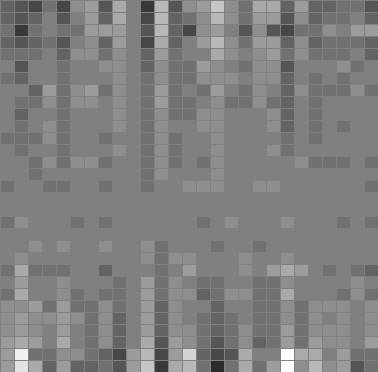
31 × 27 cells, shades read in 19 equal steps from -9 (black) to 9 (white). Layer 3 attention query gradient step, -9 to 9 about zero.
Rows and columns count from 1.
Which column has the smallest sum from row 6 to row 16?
21
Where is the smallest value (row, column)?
31, 16
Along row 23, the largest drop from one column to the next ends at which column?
3
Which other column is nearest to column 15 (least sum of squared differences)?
19
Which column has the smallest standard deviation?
10
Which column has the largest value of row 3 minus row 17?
12
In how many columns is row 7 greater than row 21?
7
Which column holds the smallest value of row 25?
15
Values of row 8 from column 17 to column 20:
0 -1 1 0
